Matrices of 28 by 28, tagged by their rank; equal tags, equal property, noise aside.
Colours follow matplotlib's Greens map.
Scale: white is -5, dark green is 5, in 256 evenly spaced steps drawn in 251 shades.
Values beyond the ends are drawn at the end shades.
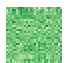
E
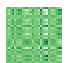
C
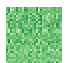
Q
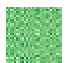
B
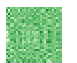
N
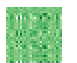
B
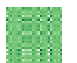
C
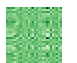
B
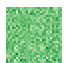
Q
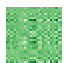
B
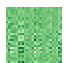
B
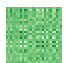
C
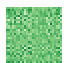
N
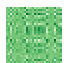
C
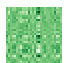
B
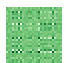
C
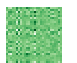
B
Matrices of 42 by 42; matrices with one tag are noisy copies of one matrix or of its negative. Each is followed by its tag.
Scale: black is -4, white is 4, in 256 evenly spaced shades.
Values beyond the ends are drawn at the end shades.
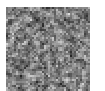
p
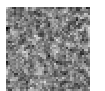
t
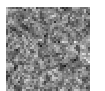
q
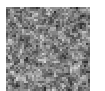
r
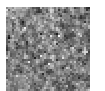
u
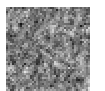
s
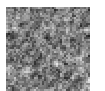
s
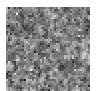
q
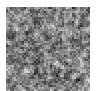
s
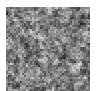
r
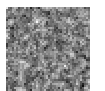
p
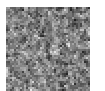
t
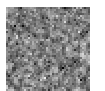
q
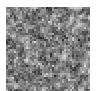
r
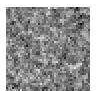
r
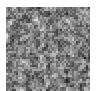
p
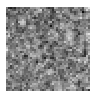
u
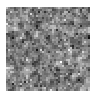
s
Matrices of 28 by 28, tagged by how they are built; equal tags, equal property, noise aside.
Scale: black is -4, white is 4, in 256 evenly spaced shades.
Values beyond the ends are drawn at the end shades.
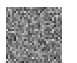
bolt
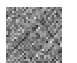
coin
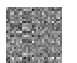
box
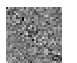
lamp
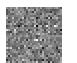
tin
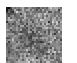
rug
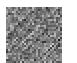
coin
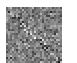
lamp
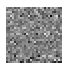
tin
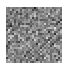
coin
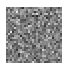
bolt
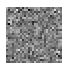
bolt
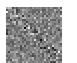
lamp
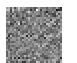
tin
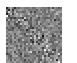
lamp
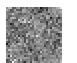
rug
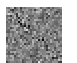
lamp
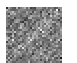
coin
